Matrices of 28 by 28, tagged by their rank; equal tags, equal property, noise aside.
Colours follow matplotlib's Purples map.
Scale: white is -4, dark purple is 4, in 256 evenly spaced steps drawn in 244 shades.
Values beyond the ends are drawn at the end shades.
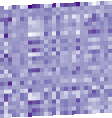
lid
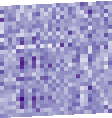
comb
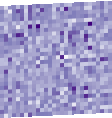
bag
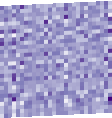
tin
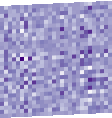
tin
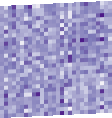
comb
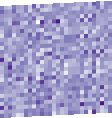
bag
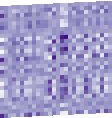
lid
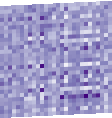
tin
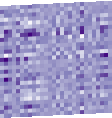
tin
